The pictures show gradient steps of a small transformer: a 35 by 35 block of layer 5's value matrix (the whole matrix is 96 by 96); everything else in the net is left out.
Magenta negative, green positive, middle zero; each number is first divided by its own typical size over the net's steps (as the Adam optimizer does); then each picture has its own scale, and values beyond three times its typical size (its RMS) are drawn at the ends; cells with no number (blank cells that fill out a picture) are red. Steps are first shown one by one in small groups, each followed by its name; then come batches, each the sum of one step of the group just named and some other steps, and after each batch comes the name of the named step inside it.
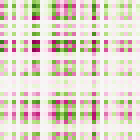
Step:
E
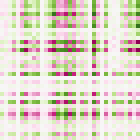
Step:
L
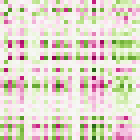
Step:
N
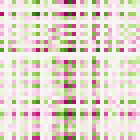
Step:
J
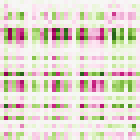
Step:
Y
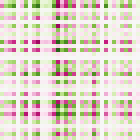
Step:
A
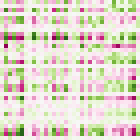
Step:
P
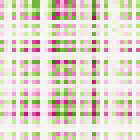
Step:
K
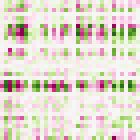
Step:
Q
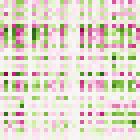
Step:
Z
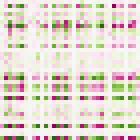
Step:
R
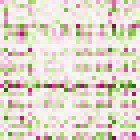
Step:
Q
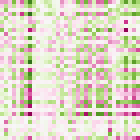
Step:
L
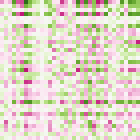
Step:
L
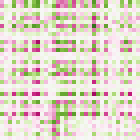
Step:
A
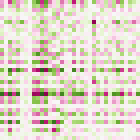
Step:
J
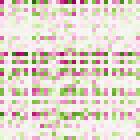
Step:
J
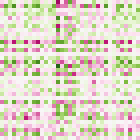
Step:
A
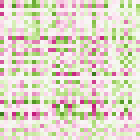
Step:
Y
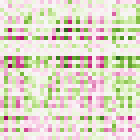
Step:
Y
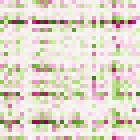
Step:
R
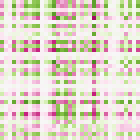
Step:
K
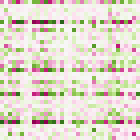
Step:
P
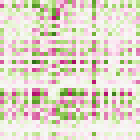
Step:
K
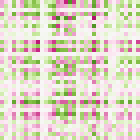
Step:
K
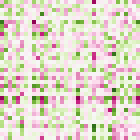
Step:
N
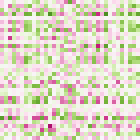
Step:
J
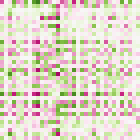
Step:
A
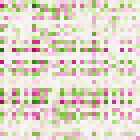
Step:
E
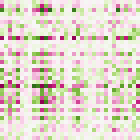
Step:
Q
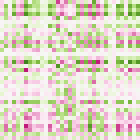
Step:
K
